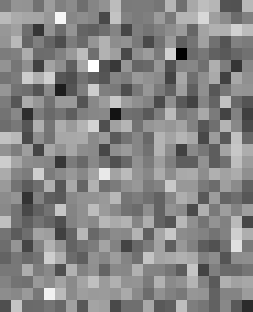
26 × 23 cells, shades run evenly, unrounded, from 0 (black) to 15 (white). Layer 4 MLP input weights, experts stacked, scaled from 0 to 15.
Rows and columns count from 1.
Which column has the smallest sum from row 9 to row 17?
3
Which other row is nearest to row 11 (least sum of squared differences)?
24
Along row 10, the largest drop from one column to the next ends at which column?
11
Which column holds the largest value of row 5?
16
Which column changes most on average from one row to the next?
6
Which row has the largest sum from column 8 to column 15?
15
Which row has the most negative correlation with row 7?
18
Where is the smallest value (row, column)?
5, 17
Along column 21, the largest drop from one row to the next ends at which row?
10
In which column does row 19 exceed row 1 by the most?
22
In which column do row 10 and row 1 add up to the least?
21
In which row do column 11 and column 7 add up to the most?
9
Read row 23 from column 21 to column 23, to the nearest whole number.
6 6 7
